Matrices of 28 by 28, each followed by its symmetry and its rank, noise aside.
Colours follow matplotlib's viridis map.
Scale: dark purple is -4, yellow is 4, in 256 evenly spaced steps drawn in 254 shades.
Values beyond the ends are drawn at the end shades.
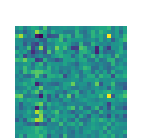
no symmetry, rank five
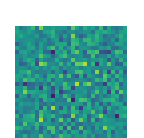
antisymmetric, rank six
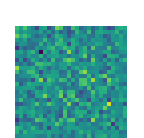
symmetric, rank six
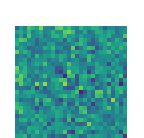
symmetric, rank seven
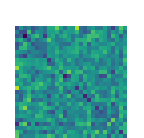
symmetric, rank seven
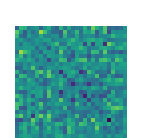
symmetric, rank five
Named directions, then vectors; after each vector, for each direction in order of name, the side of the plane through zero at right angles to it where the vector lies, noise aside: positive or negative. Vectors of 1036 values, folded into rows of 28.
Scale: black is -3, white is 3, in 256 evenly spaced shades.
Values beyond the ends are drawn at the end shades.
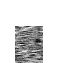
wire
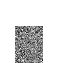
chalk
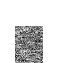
negative, positive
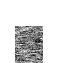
negative, positive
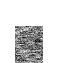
negative, positive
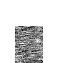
negative, negative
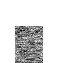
positive, negative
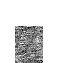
negative, negative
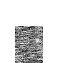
negative, negative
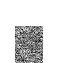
negative, positive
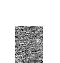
negative, negative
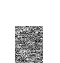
negative, positive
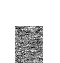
positive, positive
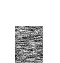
negative, positive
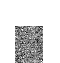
positive, positive
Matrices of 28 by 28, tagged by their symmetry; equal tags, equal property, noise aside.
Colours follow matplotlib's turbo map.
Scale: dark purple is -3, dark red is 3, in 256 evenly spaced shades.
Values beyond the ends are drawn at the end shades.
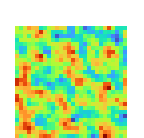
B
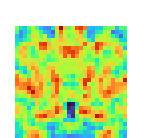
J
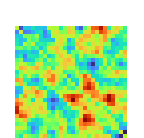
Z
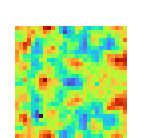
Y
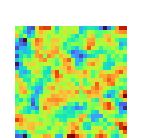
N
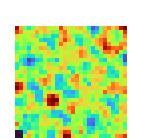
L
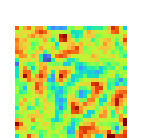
Z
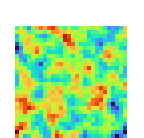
N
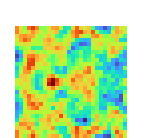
Y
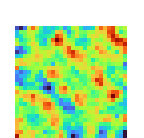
L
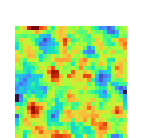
N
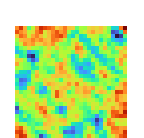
L
